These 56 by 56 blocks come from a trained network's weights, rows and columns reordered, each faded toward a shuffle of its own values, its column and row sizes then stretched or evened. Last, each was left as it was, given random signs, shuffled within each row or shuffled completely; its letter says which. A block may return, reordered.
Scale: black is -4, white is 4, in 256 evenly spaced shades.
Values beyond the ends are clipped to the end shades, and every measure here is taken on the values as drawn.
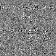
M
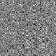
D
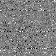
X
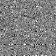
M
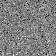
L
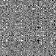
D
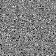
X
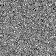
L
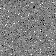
L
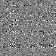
M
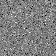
L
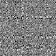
D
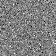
L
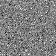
L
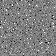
L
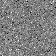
L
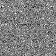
X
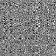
D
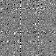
M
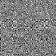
D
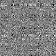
D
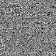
X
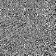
M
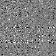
M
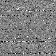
X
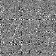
M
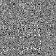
D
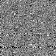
M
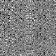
D
